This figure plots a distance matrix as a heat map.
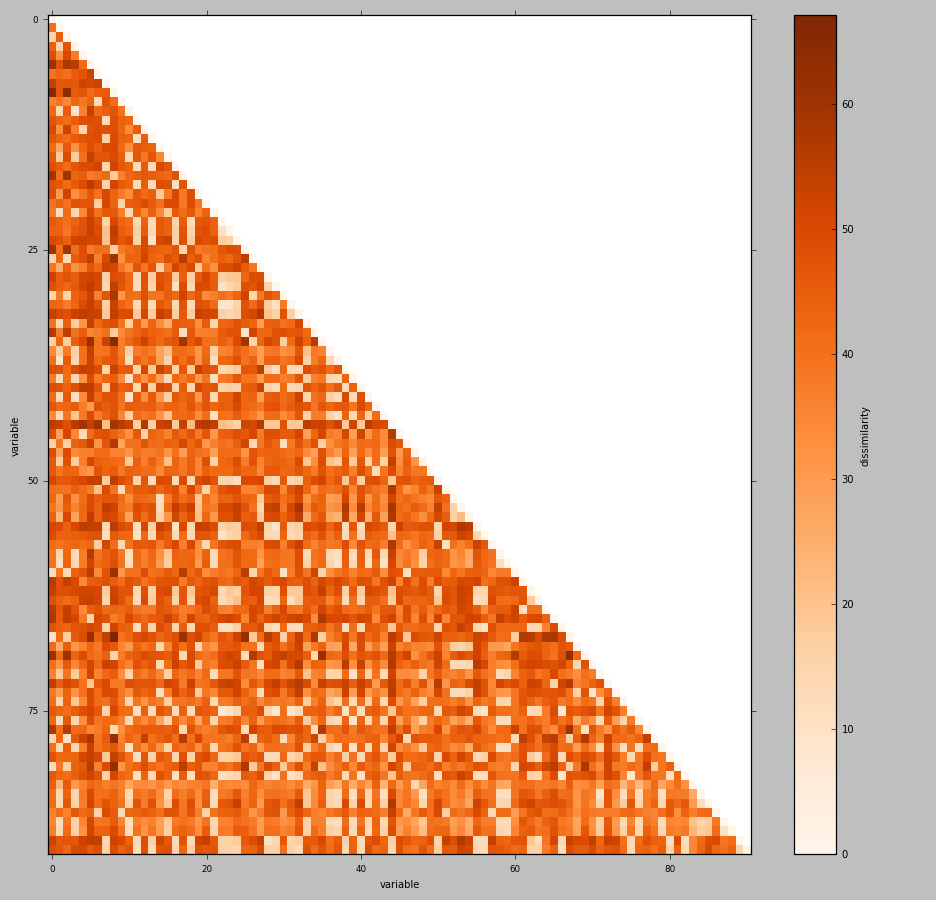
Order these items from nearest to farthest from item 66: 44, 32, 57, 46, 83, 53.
32, 44, 83, 46, 57, 53
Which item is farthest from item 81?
8
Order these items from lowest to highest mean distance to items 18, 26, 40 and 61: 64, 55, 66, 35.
66, 55, 64, 35
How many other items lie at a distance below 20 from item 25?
5
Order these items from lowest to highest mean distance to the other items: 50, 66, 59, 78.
59, 66, 50, 78
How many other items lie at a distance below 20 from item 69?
5
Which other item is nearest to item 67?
0
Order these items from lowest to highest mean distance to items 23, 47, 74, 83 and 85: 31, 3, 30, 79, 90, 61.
79, 3, 31, 90, 30, 61
